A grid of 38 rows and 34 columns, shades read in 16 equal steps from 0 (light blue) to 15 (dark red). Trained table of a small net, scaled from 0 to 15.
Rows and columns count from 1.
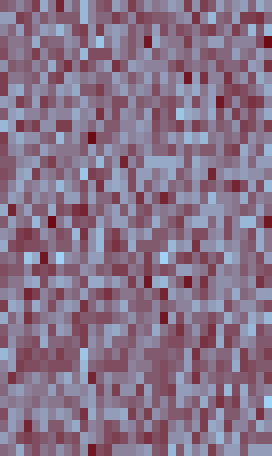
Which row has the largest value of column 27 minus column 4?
15
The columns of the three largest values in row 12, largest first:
12, 1, 31
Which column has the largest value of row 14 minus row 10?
16
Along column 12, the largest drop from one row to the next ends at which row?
13
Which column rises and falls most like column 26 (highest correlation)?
24
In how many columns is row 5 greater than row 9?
13
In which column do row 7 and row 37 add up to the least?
28
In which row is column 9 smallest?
32
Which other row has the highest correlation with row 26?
19
